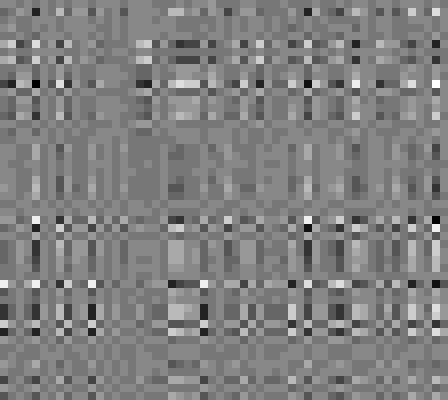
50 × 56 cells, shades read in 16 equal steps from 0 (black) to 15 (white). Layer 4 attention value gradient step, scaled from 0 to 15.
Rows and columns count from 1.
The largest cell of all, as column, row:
55, 11
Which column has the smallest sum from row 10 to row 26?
19
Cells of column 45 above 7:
28
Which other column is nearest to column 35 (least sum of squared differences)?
21
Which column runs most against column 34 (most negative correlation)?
49
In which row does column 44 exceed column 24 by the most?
36
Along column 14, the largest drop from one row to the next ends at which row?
29
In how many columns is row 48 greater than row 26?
17
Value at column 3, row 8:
5
